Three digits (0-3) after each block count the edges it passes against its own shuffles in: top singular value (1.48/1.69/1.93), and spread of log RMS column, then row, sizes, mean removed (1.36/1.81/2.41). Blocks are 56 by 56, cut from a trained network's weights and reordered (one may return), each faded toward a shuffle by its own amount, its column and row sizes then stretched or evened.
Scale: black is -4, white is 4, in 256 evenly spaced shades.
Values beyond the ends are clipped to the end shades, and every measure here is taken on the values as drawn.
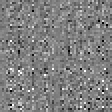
0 3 2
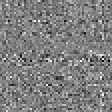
2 1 3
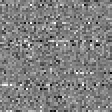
0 0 3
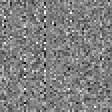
1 3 0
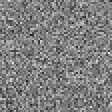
2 0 0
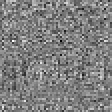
2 1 2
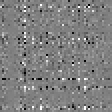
0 3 3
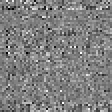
0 2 3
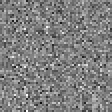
0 1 1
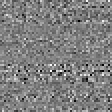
2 1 3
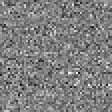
0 0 2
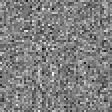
2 1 0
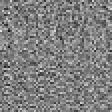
2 1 0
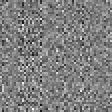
3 3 0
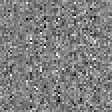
0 3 0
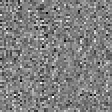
1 3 0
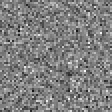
0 1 1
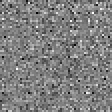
0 1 2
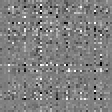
0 3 3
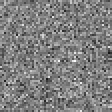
1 0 1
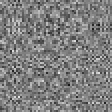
3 2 2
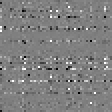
1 2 3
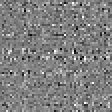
0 2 3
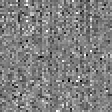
1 1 1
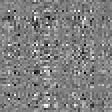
3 3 3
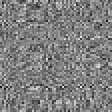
3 0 3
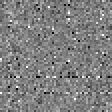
1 1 1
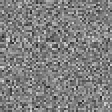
3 1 1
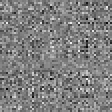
3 2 3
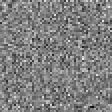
2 0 1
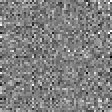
3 2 2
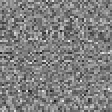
3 0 2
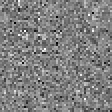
0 2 0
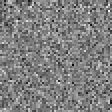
1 0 1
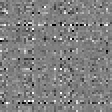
2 3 3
